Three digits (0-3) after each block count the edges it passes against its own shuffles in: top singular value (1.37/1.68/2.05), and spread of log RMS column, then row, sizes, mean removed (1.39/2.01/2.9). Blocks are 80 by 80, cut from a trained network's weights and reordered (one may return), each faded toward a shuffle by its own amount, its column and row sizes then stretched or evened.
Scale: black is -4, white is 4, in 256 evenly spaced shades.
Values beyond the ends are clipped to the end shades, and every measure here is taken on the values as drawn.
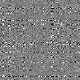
2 2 3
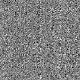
1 2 1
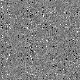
0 2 1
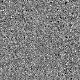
0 1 1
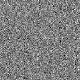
2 2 1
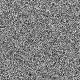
0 0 0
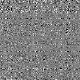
0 2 3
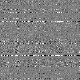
3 1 3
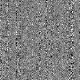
0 3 0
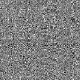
1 2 1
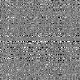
2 1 3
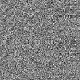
3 1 0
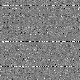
3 0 2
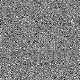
0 1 2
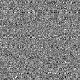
3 0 2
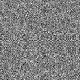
3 0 1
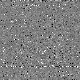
1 1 2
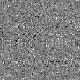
3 1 1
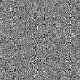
2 2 1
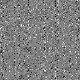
2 3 0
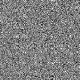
1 1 1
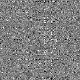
2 1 2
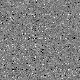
1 1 1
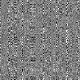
3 3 1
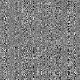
2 3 1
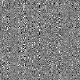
2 3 1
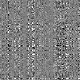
3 3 2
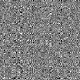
3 2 2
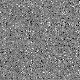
0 1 1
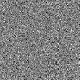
2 1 0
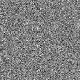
2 1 0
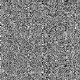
1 2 1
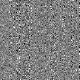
1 3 0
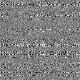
2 0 3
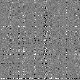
2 2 2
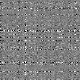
2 2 3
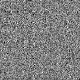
1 1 1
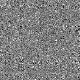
1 2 1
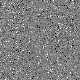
0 1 0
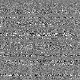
0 0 3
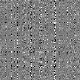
2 3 2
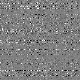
2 1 3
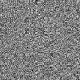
3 1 0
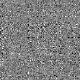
0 2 2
